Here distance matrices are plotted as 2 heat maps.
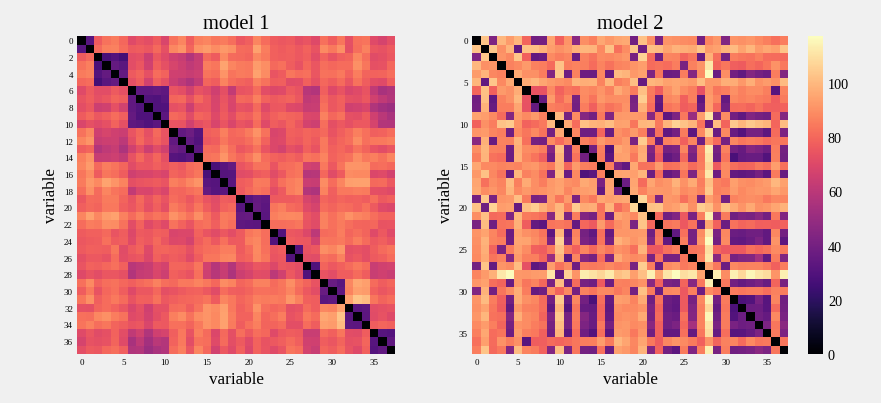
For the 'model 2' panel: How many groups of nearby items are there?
7
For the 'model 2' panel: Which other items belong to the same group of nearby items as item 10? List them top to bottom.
28
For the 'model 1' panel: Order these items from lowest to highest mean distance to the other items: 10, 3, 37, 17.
10, 37, 3, 17
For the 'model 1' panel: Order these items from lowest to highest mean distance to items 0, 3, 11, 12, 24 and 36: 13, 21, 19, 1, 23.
13, 23, 1, 19, 21
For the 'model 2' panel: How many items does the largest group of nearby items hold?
17
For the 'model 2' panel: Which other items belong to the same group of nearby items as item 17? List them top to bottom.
15, 18
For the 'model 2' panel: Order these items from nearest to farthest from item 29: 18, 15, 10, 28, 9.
9, 15, 18, 10, 28
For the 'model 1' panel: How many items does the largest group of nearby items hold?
5
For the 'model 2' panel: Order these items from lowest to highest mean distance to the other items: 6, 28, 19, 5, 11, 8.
11, 8, 19, 6, 5, 28
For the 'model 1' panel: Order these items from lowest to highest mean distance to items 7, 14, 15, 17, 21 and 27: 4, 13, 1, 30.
13, 30, 4, 1
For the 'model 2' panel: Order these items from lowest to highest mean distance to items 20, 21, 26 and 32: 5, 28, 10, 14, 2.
14, 5, 2, 10, 28
